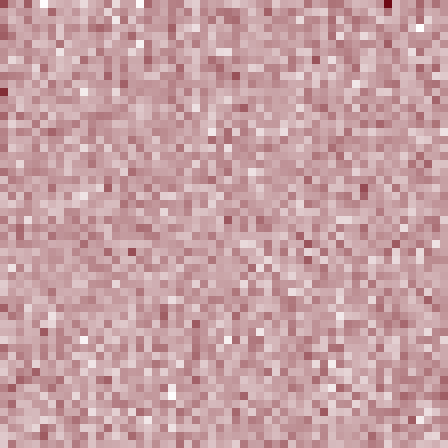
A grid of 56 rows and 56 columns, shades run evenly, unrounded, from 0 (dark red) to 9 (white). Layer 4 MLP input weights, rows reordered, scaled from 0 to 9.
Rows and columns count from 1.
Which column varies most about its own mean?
1
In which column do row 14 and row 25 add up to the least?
46
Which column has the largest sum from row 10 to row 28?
38
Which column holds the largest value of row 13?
29
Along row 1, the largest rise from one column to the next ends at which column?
50
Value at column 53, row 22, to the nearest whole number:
4
